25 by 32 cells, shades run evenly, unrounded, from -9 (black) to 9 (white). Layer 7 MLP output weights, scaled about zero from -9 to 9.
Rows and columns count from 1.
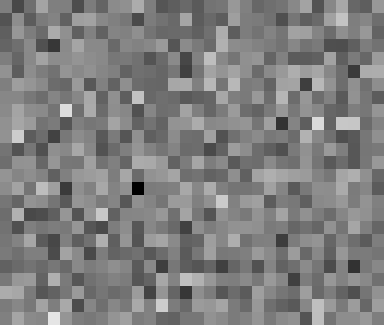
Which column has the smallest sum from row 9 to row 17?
12
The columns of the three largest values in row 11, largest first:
2, 26, 18
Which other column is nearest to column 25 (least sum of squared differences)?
31
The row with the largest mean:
14
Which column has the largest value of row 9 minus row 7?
6
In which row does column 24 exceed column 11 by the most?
8
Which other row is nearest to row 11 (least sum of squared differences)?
23
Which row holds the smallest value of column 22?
21
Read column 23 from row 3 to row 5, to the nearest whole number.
0 0 -2
